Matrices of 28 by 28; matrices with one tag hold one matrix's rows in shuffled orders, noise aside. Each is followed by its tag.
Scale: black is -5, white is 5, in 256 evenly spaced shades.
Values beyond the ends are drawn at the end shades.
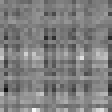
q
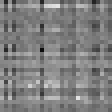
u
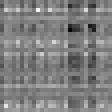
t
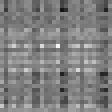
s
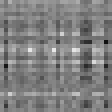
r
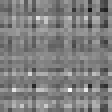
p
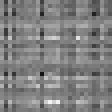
u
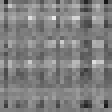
r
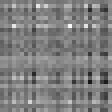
p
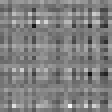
p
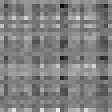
s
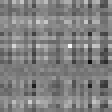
p
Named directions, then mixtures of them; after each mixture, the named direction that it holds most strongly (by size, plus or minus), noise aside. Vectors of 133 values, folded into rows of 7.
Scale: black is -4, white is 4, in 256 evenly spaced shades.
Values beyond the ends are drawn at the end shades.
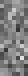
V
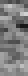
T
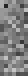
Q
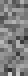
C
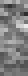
T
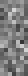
V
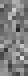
V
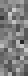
V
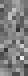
V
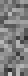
C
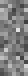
V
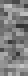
T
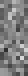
V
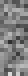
C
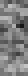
T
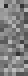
Q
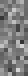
V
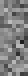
C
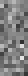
V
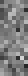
V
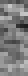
T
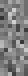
V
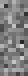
Q
